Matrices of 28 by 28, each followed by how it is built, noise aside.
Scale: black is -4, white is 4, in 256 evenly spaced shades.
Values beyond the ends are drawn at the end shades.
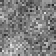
smooth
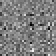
low rank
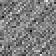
Hankel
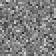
noise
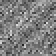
Hankel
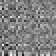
low rank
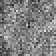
smooth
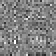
low rank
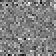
uneven rows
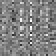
low rank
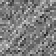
Hankel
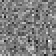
low rank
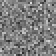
noise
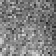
smooth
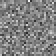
noise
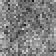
smooth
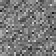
Hankel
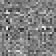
low rank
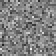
noise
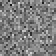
noise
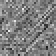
Hankel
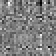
low rank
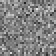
noise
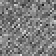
Hankel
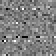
uneven rows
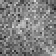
smooth
